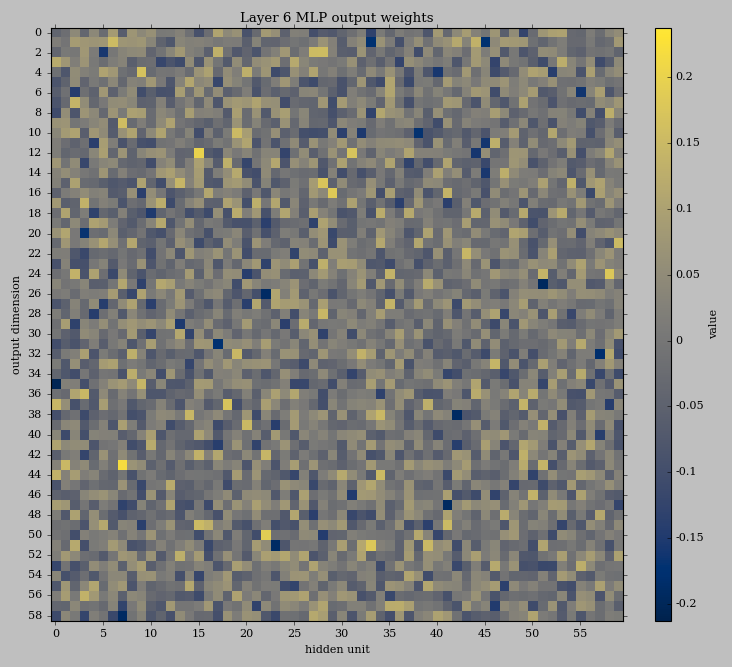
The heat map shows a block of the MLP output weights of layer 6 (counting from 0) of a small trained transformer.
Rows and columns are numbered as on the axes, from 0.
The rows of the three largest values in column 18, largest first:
37, 13, 17
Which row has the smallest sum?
34
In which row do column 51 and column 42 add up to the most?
43
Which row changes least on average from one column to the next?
19
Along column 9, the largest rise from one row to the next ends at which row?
26
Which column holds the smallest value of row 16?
9
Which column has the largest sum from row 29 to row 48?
49
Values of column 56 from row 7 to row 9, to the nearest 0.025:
-0.025 0.025 -0.075
